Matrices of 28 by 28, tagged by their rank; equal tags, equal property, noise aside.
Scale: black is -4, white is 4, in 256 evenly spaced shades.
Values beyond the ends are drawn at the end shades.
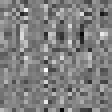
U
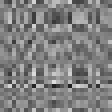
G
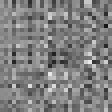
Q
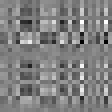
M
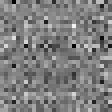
U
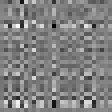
G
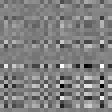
M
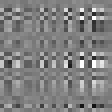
M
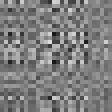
G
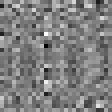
U
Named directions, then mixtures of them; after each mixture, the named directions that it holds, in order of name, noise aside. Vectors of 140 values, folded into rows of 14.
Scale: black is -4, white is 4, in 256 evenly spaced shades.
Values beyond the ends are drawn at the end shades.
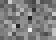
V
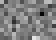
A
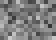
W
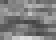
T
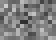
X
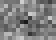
T, X.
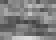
T.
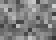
T, V, W.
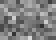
A, T, W.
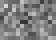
X.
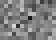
V, X.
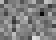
A.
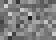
V, W, X.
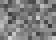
W.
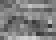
T, W.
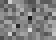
V.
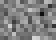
A.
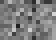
A, V.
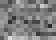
T, W.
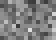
V, W.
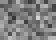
W.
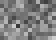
V, W, X.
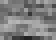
T.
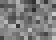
V, W.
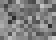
W.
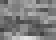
T.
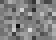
A, V.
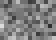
W.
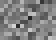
V, X.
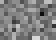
A.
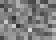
A, V, W.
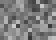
V, W, X.
